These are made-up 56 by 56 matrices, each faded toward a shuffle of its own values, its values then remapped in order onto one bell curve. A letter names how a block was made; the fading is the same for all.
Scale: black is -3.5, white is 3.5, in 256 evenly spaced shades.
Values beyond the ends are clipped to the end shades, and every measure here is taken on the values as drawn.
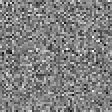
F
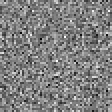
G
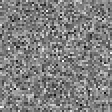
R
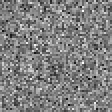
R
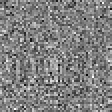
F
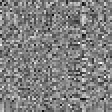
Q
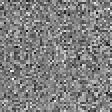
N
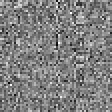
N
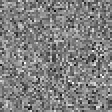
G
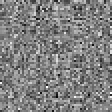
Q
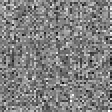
N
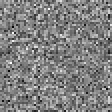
N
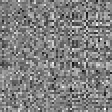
Q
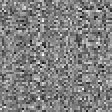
N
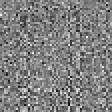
Q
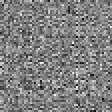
Q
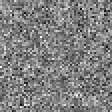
G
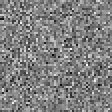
N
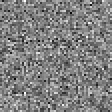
R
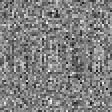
F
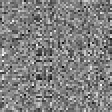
N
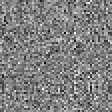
F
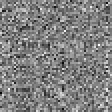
N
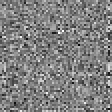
N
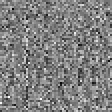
N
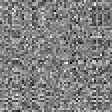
Q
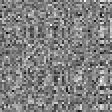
Q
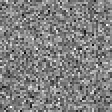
R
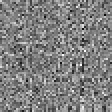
N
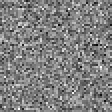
R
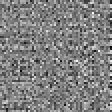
Q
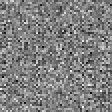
N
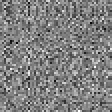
Q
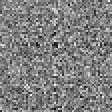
G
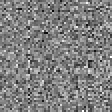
N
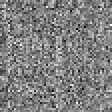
G
